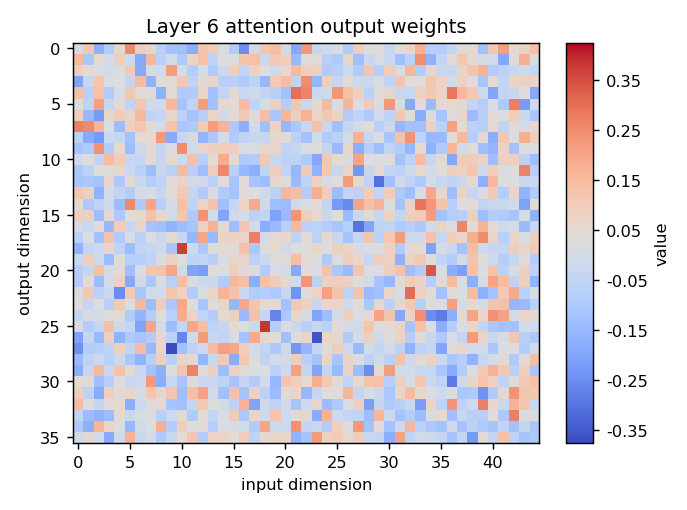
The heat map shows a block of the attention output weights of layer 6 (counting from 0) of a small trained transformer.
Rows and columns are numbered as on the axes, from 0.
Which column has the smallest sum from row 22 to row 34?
35
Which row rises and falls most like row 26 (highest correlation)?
17
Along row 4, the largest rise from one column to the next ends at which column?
21
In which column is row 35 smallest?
38
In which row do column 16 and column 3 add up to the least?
0
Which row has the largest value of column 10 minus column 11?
18
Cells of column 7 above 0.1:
7
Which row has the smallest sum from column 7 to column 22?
16
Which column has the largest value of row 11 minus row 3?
14
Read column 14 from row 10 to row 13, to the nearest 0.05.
0.2 0.25 0.05 -0.1
